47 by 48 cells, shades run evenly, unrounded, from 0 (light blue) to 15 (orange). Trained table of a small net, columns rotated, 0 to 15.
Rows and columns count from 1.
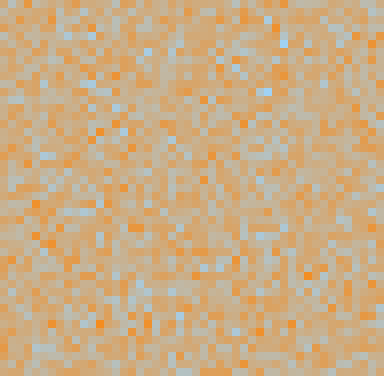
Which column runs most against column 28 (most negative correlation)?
30
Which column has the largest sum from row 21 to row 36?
14
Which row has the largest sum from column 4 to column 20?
21
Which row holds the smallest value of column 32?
16
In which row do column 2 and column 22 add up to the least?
37
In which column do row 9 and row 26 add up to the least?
19
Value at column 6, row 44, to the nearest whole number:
4
